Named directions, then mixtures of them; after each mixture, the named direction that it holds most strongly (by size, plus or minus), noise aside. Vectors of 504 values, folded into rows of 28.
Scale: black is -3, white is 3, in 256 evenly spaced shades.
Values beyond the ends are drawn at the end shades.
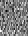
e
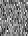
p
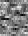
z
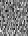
e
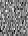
e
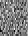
e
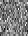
p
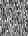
p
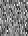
p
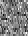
p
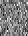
p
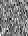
p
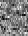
z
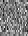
p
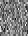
p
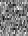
e
